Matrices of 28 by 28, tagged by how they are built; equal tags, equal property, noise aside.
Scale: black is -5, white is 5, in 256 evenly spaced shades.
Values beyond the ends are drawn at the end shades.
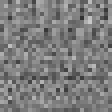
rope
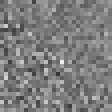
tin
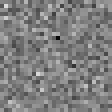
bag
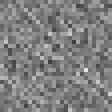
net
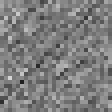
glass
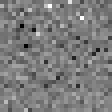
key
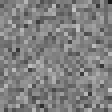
bag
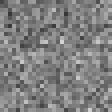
rope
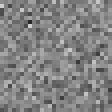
glass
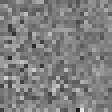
tin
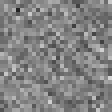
net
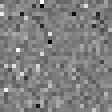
key
